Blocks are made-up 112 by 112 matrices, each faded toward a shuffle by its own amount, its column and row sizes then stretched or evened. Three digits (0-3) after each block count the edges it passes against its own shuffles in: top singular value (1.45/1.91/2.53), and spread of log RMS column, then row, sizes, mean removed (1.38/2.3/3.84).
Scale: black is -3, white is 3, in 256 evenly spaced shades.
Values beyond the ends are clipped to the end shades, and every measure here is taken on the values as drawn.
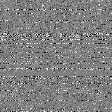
2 0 3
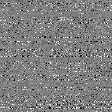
1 1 3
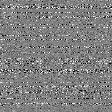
0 0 3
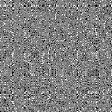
3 2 1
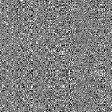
3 2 1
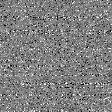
1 0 2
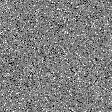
0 0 0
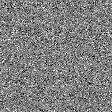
0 0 1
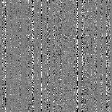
1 3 1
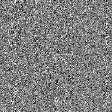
1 2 0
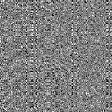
3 2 1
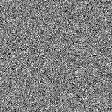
2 0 0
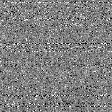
2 0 2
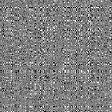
3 2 2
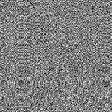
3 0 1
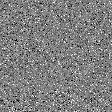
0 0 1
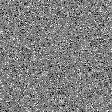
1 0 0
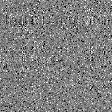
2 1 1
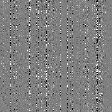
2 3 1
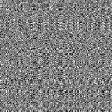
3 1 2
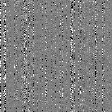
1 3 0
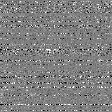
1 1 3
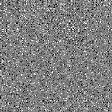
2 1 1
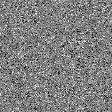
1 1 1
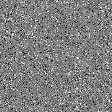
0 1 0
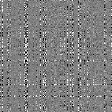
3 3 2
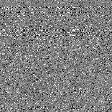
2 0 2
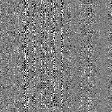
2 3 1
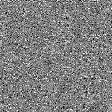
2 0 1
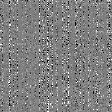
1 3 1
